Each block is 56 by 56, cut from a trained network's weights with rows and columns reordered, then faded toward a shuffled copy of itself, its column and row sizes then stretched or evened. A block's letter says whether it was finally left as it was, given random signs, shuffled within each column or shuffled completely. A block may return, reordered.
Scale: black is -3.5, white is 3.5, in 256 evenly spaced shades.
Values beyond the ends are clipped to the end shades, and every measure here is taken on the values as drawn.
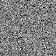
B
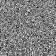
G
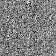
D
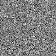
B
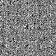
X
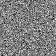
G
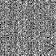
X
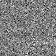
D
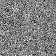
G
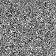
B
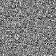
X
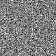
X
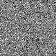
D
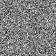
D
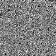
B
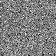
G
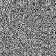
X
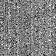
D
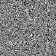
B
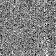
D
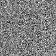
D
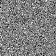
D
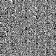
X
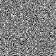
X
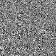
B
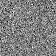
G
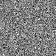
D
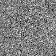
D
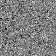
D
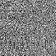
X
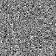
B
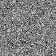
D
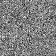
G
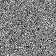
G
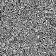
D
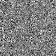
B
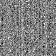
D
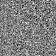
D
